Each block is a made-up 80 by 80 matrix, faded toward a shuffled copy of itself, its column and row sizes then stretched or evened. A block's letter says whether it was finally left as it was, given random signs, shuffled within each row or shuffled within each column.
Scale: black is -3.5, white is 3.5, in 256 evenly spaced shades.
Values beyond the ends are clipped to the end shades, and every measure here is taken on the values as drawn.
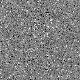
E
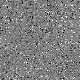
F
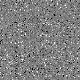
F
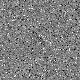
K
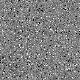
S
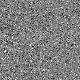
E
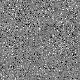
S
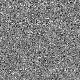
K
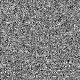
K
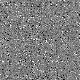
S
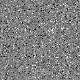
S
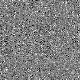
F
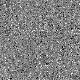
S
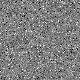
K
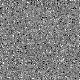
F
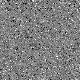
K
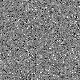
E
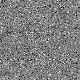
K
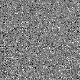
F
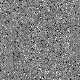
E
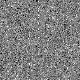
E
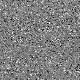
K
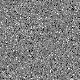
E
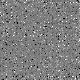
S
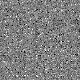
F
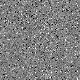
S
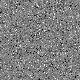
E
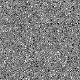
F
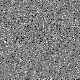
K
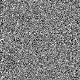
S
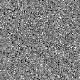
F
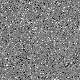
K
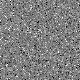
E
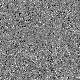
K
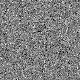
E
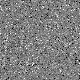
K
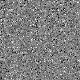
S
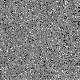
E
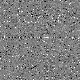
F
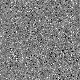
E
